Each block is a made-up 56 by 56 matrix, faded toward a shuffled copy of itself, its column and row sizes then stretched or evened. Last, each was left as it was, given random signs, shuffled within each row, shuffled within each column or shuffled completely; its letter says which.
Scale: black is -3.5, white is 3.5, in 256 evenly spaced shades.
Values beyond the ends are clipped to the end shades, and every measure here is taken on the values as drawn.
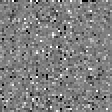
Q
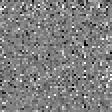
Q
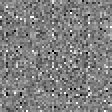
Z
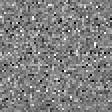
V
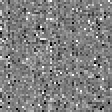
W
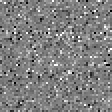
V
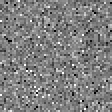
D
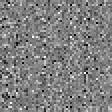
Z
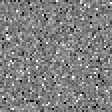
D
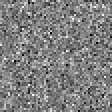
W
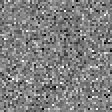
V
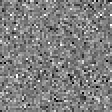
V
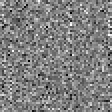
W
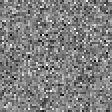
W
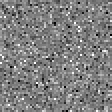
D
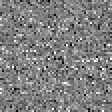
V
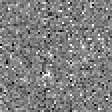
W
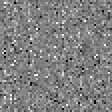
W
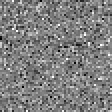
D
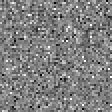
D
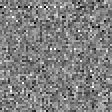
V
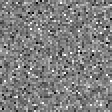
D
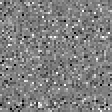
V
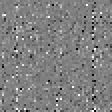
Z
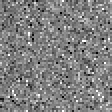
D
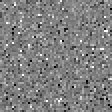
W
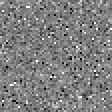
D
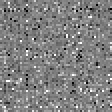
Q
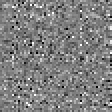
Z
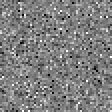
D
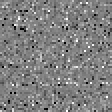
V
